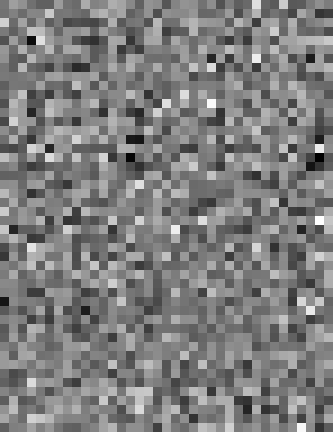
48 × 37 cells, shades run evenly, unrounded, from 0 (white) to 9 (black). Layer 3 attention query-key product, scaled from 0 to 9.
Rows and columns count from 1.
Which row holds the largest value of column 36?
18
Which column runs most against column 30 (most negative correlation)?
16
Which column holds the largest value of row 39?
29
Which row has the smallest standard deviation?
39
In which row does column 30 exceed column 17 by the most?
44
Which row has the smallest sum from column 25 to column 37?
6
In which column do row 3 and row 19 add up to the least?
22
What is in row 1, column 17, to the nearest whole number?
4
